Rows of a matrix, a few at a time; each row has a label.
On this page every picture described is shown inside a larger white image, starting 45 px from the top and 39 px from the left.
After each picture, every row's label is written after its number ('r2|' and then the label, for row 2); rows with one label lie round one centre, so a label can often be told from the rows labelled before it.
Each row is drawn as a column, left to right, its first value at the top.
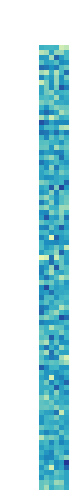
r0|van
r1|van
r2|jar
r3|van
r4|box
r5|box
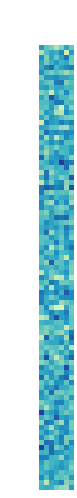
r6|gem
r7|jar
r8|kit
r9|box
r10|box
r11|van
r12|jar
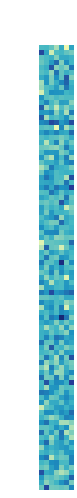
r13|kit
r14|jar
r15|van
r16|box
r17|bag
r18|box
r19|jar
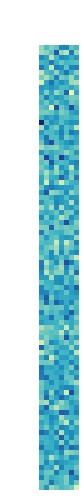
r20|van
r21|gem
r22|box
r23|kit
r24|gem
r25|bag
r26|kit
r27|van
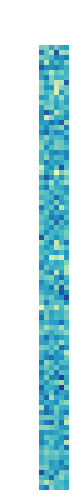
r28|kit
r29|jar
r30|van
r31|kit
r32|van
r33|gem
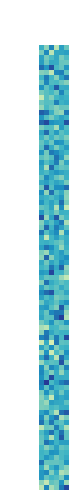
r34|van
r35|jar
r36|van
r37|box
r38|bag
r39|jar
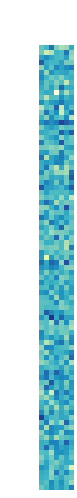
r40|box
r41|van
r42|bag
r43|kit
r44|box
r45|kit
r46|jar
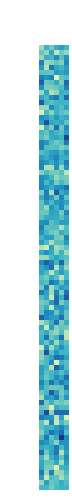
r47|box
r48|bag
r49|kit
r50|gem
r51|bag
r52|gem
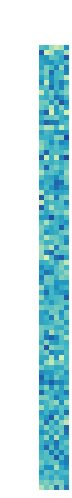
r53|kit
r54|van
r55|box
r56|jar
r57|box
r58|gem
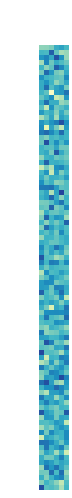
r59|jar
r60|box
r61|kit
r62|van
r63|van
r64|bag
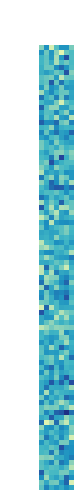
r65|kit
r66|bag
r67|box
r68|jar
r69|gem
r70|gem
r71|jar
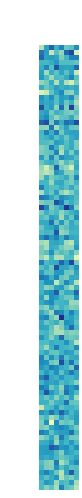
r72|kit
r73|kit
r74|gem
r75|van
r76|bag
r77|kit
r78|kit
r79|van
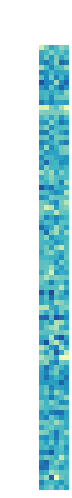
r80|box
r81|box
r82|gem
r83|bag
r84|box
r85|box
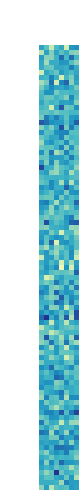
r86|van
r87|bag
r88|box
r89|kit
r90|gem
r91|box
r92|gem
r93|bag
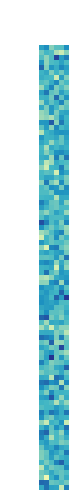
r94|bag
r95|bag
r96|jar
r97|gem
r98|van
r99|gem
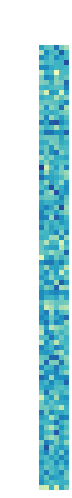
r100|van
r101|kit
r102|jar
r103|van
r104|kit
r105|box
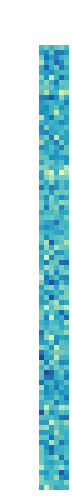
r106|jar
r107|kit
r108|gem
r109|box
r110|kit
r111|kit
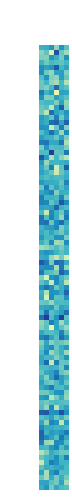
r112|bag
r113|bag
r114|van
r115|kit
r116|bag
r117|van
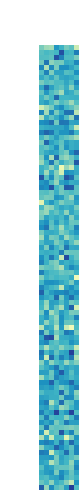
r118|jar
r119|box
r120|jar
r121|gem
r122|kit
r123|jar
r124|jar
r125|box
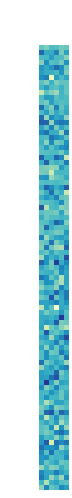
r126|kit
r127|jar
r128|gem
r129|kit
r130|bag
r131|jar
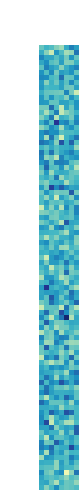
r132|box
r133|van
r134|gem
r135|jar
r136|box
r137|bag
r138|gem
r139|kit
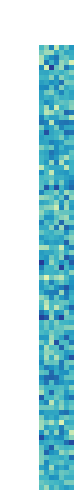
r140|bag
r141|box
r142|gem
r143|box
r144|bag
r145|jar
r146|jar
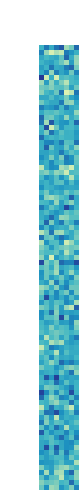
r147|kit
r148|gem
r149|van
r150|gem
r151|bag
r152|kit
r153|kit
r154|bag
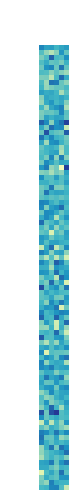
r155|bag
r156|van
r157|gem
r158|bag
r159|kit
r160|van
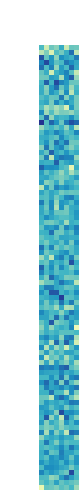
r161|van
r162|box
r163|van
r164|box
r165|gem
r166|box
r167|kit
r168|van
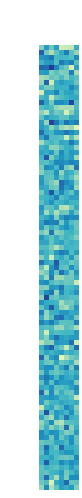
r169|kit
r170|gem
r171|van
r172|bag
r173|box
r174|box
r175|box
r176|van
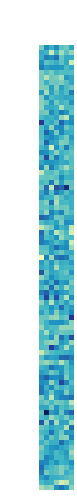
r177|van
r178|gem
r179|van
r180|gem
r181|jar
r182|jar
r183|bag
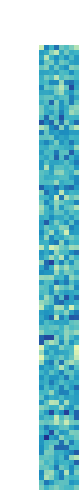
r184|box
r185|bag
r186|bag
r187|gem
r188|kit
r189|gem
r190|box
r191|box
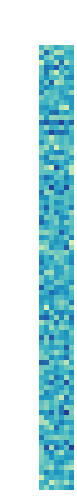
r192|bag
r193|kit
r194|jar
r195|van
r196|van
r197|jar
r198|kit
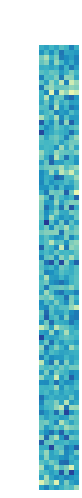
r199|jar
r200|bag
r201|kit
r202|jar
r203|kit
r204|gem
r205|kit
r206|kit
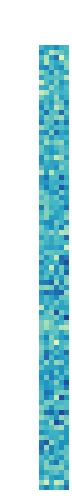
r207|kit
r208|jar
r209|gem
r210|van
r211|jar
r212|bag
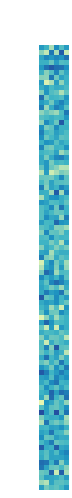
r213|gem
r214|van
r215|kit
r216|gem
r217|kit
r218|gem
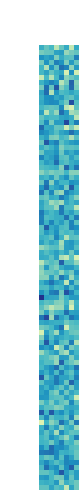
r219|gem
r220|box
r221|gem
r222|box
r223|kit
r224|van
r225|box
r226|van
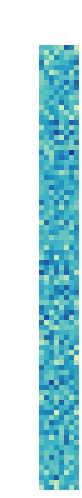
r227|van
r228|bag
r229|jar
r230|van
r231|box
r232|bag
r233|van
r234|box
